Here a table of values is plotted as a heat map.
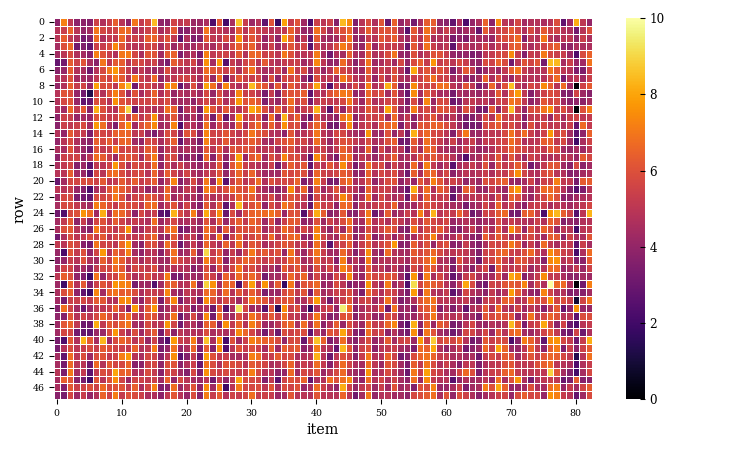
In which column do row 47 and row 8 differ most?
70
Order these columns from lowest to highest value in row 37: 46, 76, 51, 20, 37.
46, 20, 37, 51, 76
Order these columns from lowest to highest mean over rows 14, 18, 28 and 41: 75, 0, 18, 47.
0, 47, 75, 18
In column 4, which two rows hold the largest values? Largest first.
40, 24
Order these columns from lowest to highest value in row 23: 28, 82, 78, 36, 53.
53, 78, 82, 36, 28
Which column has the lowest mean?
80
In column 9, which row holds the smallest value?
13
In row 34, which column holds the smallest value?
5
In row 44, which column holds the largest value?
76
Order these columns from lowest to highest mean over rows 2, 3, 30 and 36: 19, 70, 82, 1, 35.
19, 82, 70, 1, 35
